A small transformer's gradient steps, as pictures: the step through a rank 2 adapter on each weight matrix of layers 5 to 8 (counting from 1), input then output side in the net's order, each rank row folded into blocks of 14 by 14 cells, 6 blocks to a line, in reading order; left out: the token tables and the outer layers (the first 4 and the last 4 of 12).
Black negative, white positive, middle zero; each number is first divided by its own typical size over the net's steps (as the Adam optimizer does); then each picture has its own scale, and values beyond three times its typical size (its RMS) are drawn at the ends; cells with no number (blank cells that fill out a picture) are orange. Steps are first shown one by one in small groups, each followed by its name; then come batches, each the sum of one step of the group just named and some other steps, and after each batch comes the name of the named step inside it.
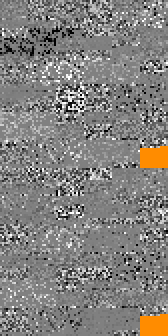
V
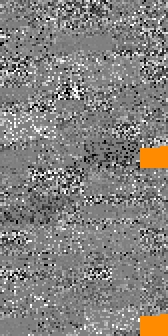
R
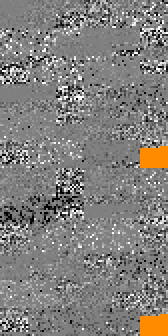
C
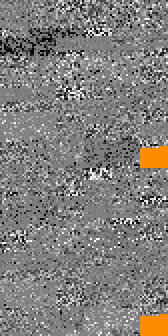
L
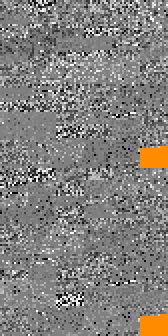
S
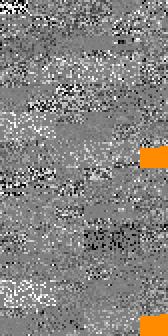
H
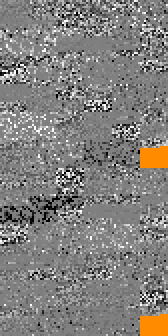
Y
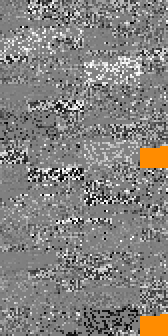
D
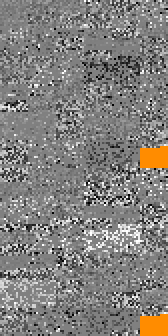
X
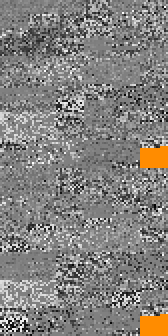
C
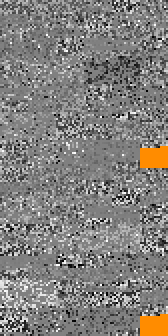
X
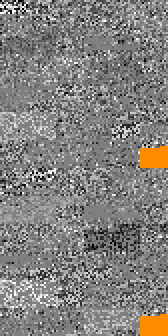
H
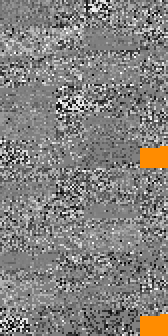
C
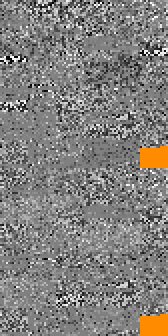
S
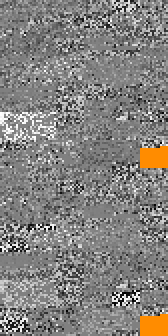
C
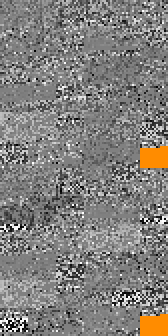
C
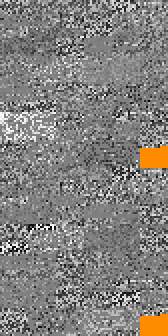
S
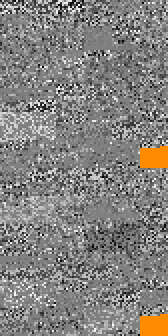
H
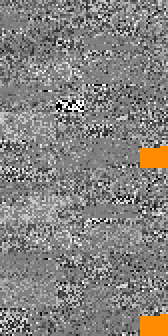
V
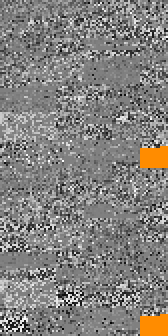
C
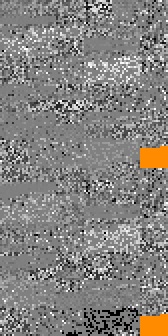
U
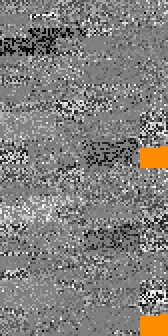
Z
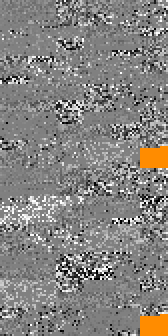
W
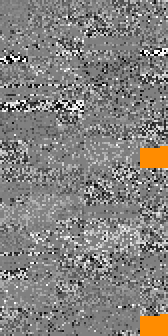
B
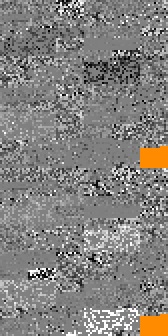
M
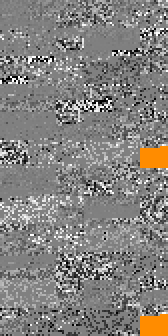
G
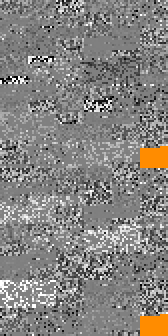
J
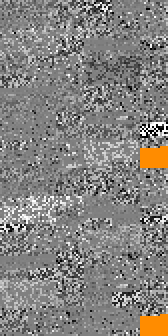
J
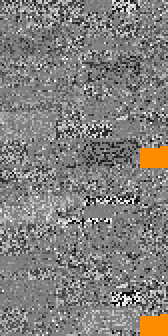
Z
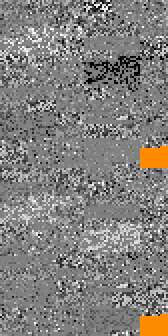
B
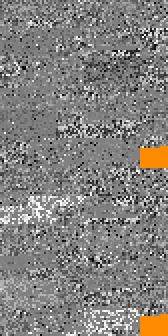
M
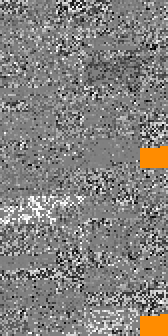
M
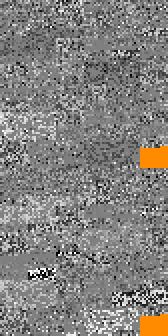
M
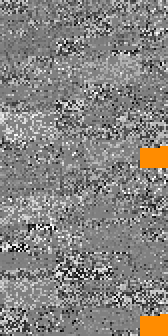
W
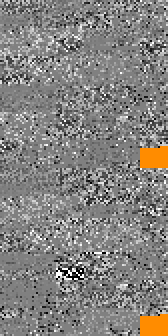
W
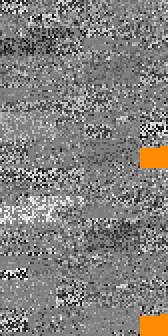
Z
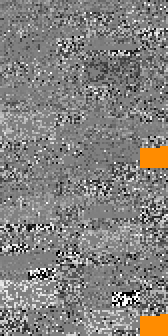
M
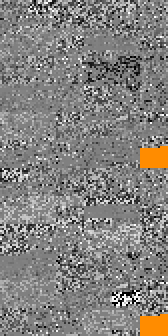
J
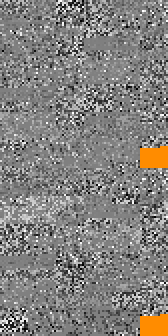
U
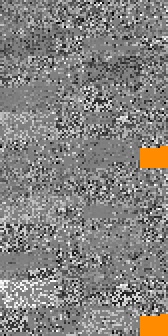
J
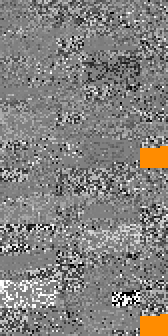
J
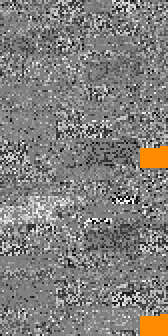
Z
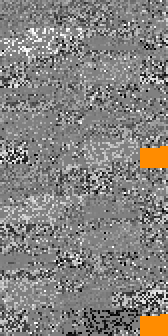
U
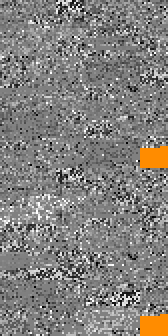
B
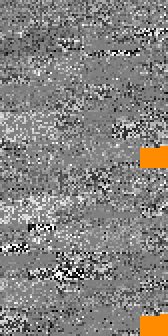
G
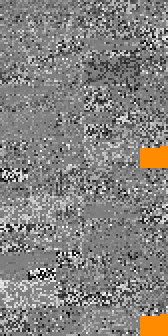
J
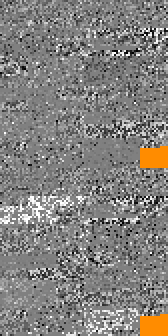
M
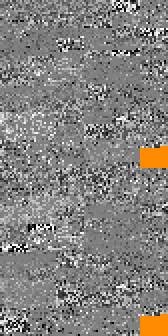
G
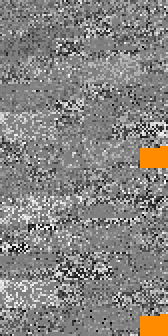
W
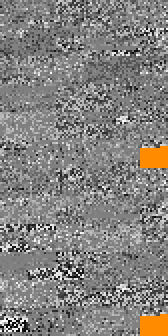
G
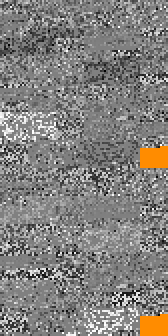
M
